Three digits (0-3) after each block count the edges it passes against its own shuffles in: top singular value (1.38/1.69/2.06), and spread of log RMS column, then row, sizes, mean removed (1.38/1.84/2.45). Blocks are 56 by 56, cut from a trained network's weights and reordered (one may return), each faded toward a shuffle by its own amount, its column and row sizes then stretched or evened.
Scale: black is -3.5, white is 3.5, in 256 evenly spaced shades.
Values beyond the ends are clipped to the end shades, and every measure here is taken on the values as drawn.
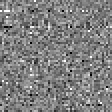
1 1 2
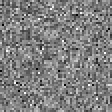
2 0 0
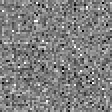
0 2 0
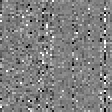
2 3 0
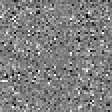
1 2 1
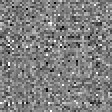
2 1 1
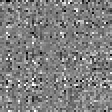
1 3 3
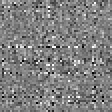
0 2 3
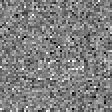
2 0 1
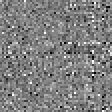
2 2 1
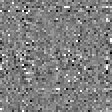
1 2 2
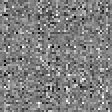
0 3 2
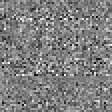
0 1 3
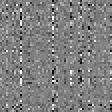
3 3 2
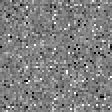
0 1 1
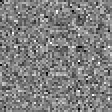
2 1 0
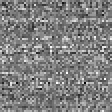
1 2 3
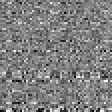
3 0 3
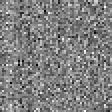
0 1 0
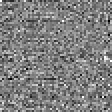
2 0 2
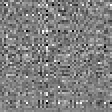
3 2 3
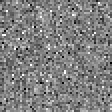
0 0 0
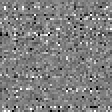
1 1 3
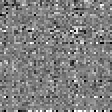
2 2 3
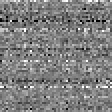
2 1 3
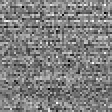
2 1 2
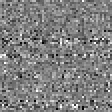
1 1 3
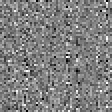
0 3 1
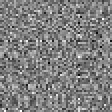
3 0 1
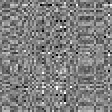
3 2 1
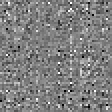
0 3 2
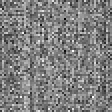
2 1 0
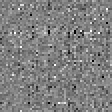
0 2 2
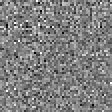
2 1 1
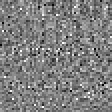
2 0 1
